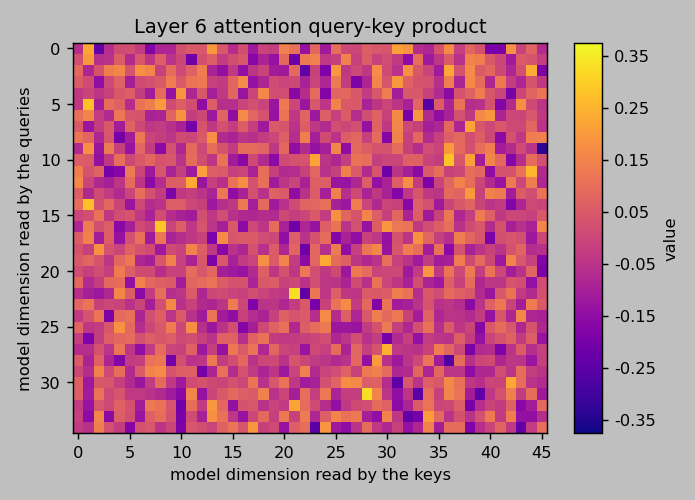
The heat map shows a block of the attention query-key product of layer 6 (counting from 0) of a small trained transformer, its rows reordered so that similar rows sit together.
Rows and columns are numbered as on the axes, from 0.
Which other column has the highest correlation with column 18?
37
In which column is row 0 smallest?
2
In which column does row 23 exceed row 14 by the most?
26
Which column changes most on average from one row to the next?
25
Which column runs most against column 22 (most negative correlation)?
32
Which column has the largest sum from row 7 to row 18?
38
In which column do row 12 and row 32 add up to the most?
11
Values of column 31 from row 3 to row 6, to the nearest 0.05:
0.2 -0.1 -0.05 0.15
